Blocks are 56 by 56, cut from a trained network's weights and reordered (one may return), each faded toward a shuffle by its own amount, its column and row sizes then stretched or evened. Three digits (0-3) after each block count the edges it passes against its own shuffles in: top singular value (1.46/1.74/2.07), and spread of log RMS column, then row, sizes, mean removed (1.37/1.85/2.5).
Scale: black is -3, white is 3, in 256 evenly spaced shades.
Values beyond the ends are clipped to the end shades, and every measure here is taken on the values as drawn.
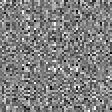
3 2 1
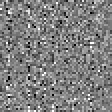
1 2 0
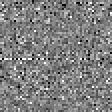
1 1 2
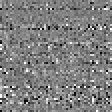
0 2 3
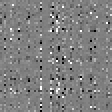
0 3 2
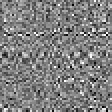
3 1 2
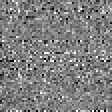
0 0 3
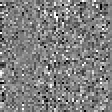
1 3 0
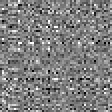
3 2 3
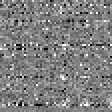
1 1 3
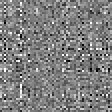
3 3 2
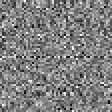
3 1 1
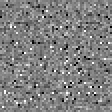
0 0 2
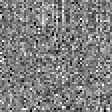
2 2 0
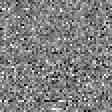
0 0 2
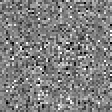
1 2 1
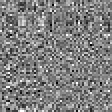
3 2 1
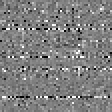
2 0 3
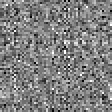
2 2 0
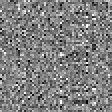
2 2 0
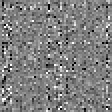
0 3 1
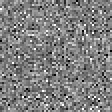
1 0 0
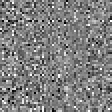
2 3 1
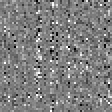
0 3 1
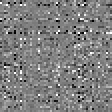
1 3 3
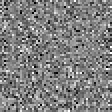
1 1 0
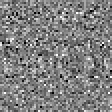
1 0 2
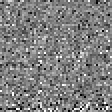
1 1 2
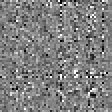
1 3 2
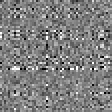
3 2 3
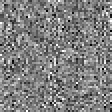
2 2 0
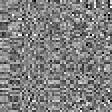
3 1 1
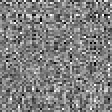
3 1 2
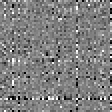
3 3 2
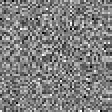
3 0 1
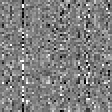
2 3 0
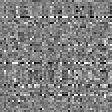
3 1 3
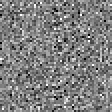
1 2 0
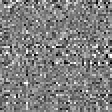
2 1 3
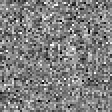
0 0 1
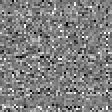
1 1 2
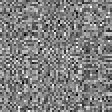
3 0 0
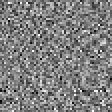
2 0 1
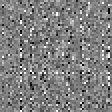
2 3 0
